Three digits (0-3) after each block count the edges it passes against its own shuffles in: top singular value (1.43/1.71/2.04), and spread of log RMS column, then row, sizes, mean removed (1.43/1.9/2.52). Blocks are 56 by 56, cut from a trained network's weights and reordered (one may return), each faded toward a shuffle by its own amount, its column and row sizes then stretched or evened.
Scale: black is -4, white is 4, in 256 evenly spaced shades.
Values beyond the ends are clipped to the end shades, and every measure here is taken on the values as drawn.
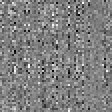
1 3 1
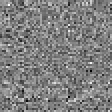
3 1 1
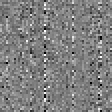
1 3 0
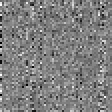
2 3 1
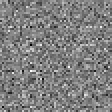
2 0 2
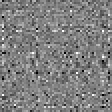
2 2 2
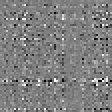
1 3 3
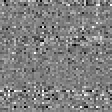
0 1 3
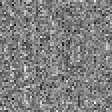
1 2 0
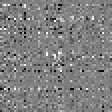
0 3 3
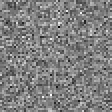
2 1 0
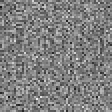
3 0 0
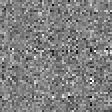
1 2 2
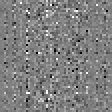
0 3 1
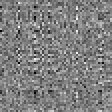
3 2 1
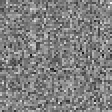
1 0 0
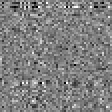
3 1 2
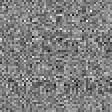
3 0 2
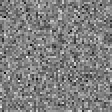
1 1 0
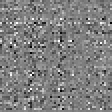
0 3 3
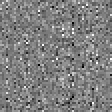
0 3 0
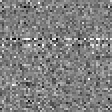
3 1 2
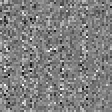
1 3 0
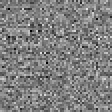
2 0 2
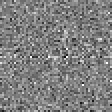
2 1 1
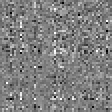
1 3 2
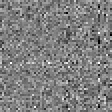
1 2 1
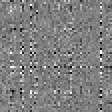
3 3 1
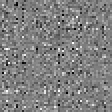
0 3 2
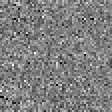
0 1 1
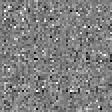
0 2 2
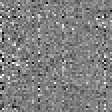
2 3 1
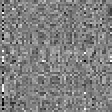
3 2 1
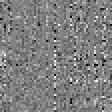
1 3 1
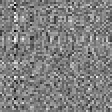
3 2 1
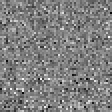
0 0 3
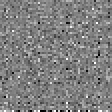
2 2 2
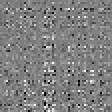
0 3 3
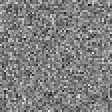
1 0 0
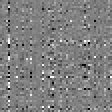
2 3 2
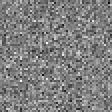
2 2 0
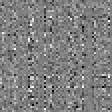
2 3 1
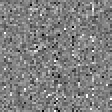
0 2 0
